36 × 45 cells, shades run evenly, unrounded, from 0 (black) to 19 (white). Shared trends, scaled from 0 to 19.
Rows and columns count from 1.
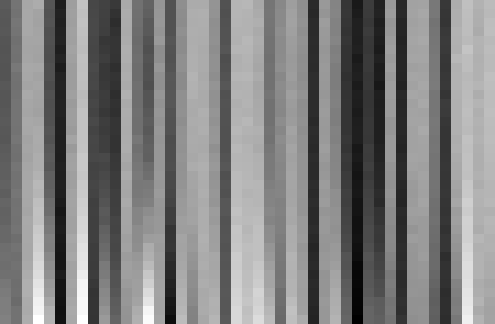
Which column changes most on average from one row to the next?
14
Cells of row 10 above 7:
29
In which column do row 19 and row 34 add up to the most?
8
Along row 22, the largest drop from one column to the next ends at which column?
9
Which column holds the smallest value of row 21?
33
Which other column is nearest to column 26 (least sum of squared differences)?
36
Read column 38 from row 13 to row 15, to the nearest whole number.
12 12 12
